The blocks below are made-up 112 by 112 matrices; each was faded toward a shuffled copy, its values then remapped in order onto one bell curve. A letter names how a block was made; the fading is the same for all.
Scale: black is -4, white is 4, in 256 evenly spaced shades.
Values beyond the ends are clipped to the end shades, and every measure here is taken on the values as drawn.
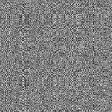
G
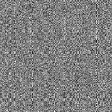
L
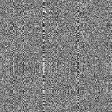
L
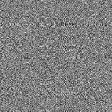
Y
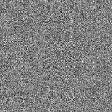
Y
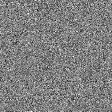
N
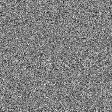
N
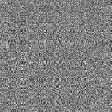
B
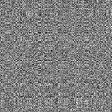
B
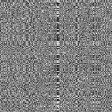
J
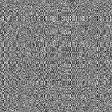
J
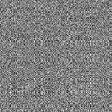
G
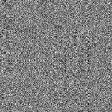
Y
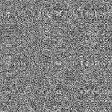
Y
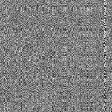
L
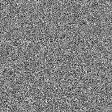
N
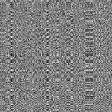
J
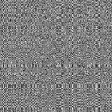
J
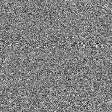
N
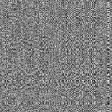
G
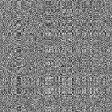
B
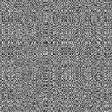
J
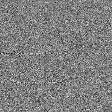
N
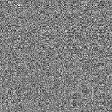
Y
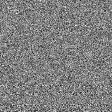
N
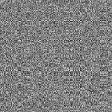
B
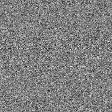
N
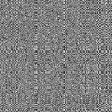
J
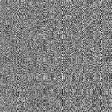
L
